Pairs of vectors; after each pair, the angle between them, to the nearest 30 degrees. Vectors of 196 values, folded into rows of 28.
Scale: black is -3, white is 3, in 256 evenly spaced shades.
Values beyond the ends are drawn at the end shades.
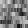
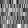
120 degrees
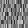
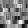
90 degrees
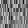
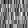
60 degrees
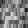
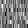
90 degrees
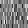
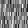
120 degrees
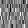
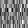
120 degrees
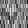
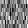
150 degrees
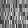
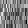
120 degrees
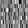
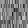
120 degrees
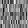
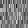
90 degrees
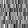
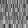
120 degrees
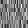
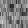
120 degrees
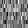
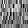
60 degrees
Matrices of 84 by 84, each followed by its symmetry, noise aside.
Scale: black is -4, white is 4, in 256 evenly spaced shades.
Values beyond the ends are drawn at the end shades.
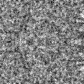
mirrored top to bottom.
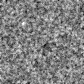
symmetric.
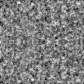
mirrored top to bottom.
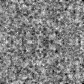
mirrored top to bottom.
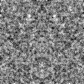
mirrored left to right.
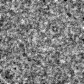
symmetric across the other diagonal.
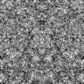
mirrored left to right.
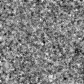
antisymmetric.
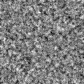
antisymmetric.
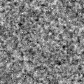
symmetric across the other diagonal.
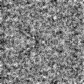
mirrored top to bottom.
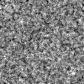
symmetric.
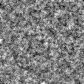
symmetric across the other diagonal.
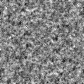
same after a half turn.
